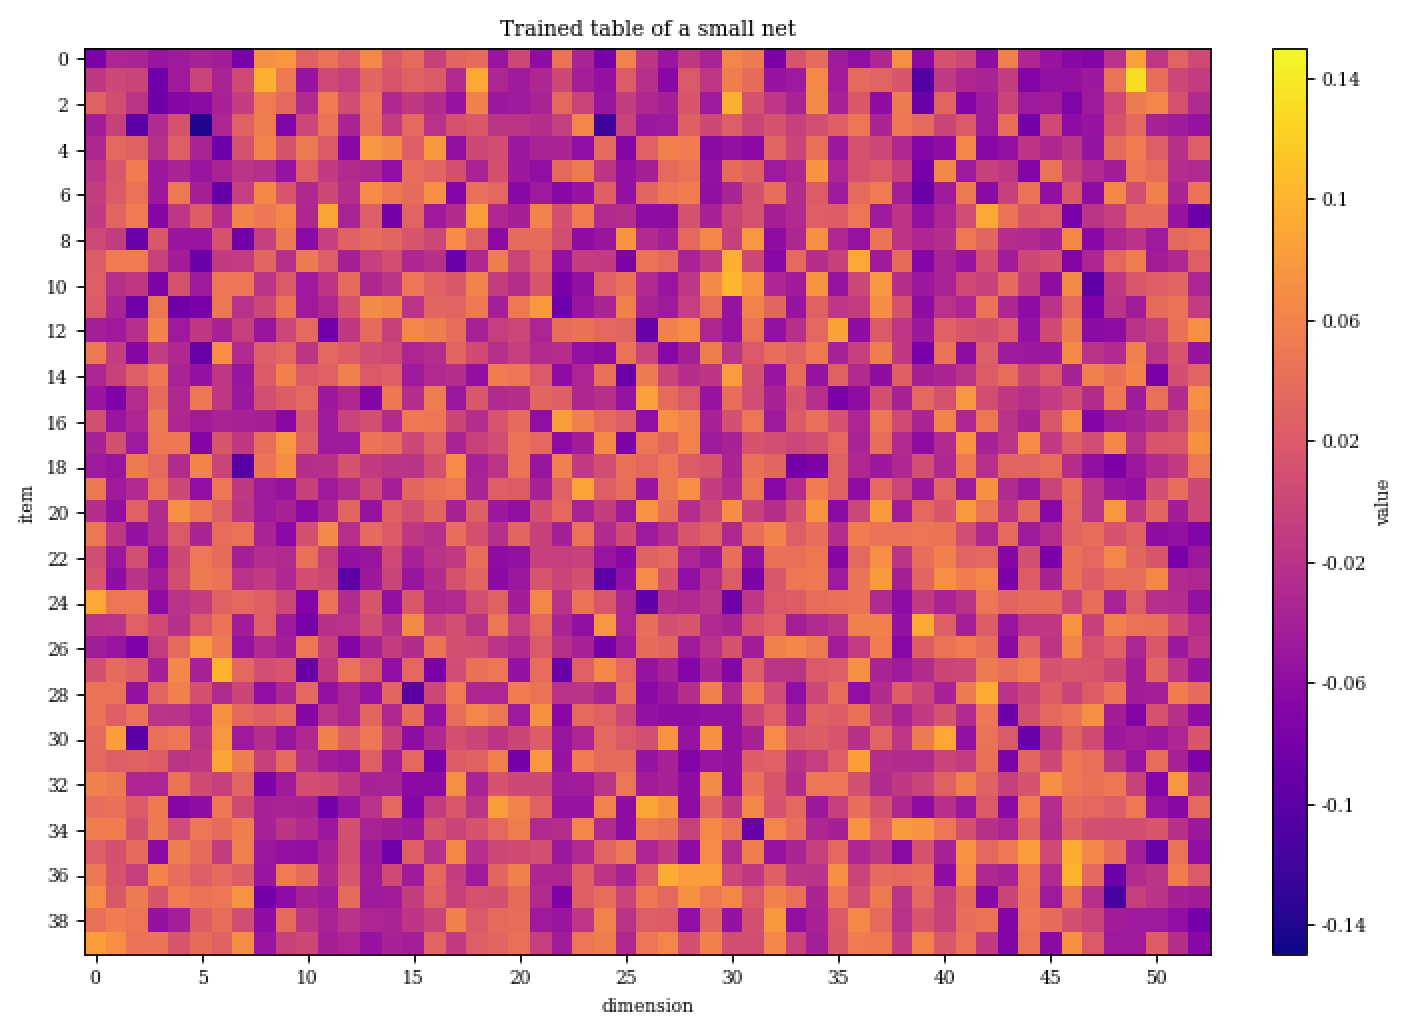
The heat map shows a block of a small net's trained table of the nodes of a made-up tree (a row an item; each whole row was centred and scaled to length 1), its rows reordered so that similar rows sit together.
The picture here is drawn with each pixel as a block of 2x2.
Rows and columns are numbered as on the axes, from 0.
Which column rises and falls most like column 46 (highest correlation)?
37
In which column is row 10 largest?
30
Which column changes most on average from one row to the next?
23
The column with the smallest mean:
22
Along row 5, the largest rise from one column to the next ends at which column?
40
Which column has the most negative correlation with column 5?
13
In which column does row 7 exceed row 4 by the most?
42
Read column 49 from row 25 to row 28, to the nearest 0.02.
0.04 -0.04 -0.04 -0.04
